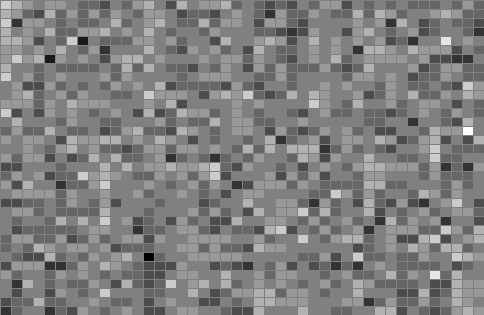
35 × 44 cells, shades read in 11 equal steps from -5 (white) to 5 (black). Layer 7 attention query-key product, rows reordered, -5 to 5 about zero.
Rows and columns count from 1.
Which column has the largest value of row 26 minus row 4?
34
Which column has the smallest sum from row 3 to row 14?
1
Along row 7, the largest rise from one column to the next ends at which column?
5
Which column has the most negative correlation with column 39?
37
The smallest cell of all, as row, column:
15, 43
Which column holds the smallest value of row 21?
10
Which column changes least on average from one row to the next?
9
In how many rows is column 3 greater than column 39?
10
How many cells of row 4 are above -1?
31
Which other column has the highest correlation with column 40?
32
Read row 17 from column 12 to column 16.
2 1 -1 -1 1
